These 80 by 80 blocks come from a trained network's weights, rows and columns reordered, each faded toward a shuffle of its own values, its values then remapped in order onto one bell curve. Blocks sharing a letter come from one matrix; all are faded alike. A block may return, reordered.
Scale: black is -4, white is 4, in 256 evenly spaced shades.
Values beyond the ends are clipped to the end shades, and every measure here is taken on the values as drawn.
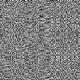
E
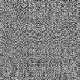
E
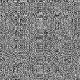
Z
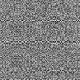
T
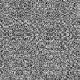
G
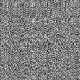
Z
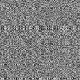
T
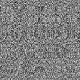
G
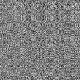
Z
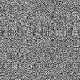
Z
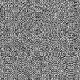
Z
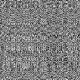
E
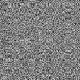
G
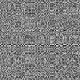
T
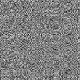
G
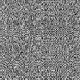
E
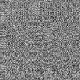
G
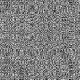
E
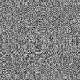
G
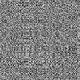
Z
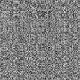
Z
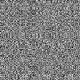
G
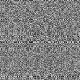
T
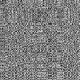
E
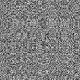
G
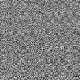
G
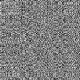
Z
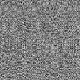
G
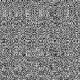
Z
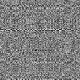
T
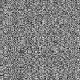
Z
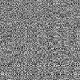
T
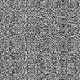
Z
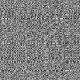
T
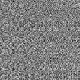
G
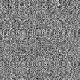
E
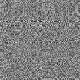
T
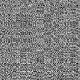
Z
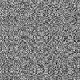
E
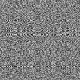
T
